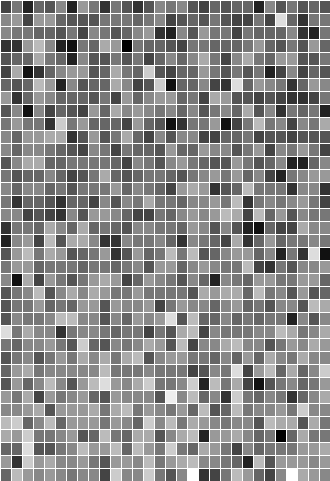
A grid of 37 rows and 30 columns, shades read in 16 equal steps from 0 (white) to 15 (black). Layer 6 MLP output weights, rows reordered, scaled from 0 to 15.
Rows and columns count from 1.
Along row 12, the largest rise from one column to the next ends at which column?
25
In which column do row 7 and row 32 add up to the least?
22
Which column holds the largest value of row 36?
23
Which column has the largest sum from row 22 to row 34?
19
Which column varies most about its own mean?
16
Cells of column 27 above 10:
9
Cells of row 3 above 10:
6
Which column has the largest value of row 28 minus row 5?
4
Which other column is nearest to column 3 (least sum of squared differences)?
13
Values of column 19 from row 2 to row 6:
10 6 8 5 6
